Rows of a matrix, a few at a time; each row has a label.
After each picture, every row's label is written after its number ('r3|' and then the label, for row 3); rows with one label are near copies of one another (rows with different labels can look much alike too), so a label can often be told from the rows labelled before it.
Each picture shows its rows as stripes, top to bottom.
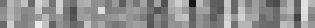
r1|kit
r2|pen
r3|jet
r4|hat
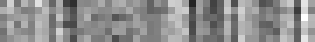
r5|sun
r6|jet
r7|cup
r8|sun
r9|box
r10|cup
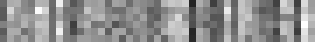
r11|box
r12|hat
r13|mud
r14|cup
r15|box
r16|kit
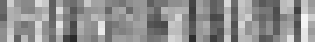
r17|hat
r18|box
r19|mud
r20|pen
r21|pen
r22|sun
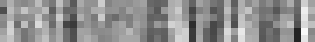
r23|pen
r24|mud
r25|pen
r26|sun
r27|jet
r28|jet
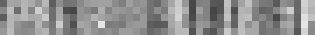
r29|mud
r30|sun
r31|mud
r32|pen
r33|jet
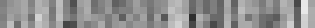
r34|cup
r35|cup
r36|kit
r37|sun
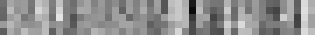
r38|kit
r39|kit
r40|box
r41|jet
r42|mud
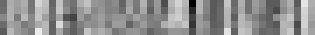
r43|kit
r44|kit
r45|sun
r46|box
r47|hat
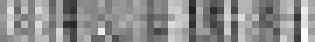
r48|sun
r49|sun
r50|jet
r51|sun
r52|pen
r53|cup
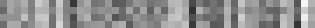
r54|cup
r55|kit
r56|cup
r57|box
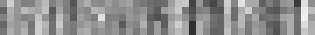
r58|jet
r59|mud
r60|pen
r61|kit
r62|kit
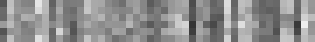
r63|hat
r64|hat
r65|mud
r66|jet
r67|box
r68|hat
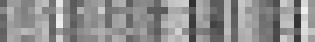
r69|box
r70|pen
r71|box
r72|box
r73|mud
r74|box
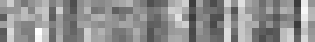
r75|jet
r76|cup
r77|mud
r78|jet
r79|hat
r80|hat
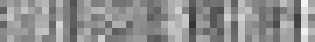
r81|cup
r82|mud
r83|jet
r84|box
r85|cup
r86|pen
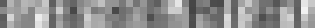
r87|mud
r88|cup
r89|hat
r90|hat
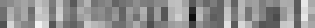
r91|cup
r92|kit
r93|kit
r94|hat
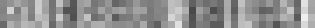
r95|cup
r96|sun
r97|cup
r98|mud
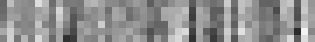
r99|hat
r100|box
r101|box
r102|pen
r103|jet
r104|sun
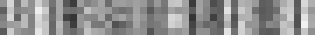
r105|sun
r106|hat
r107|sun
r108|cup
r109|hat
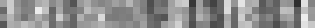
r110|jet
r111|hat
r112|pen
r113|mud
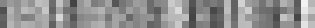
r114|cup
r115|mud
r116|box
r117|mud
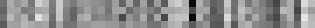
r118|kit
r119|box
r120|kit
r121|mud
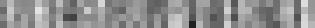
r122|pen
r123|hat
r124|sun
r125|kit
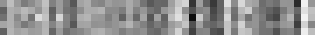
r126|jet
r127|mud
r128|kit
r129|jet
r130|mud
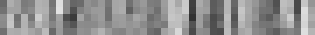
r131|box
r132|box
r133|sun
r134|sun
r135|mud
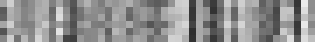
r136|jet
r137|box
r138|box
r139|jet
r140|box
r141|sun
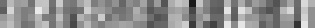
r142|kit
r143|hat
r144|pen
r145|jet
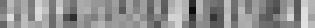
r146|kit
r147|kit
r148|sun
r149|mud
